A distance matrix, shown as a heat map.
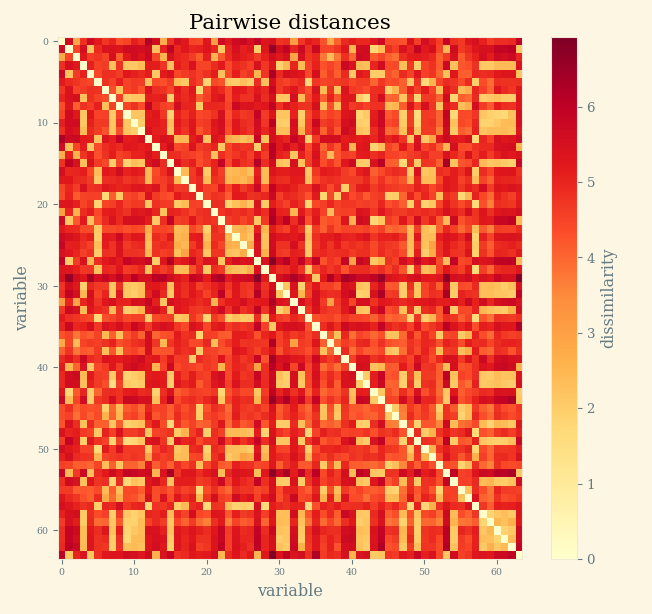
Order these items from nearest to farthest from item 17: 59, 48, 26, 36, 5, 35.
5, 48, 26, 59, 35, 36
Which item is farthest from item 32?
29
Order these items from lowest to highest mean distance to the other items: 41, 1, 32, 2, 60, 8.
41, 60, 8, 2, 1, 32
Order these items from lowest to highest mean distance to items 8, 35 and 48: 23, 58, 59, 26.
23, 26, 59, 58
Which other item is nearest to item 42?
7
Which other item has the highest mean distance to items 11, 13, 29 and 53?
39
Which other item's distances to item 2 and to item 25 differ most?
12
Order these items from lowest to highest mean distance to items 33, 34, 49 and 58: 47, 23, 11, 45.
47, 11, 23, 45
